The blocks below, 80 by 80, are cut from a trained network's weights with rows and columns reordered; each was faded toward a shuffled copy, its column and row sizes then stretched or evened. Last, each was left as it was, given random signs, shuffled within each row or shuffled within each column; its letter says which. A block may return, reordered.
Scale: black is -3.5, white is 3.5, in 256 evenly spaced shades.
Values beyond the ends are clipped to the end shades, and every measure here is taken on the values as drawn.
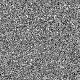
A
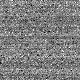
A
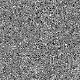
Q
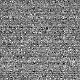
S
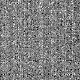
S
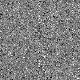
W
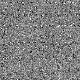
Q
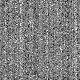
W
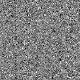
Q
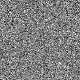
W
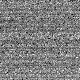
A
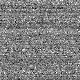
A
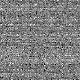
S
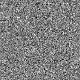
Q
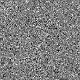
Q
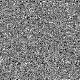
A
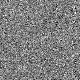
W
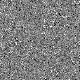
W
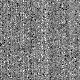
W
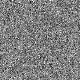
W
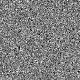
A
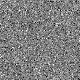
A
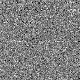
A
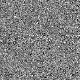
Q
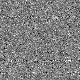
A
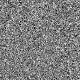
Q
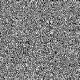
S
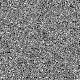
A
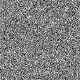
W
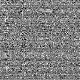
S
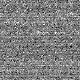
S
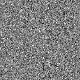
W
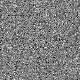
Q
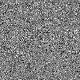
A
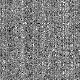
S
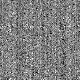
S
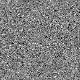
A
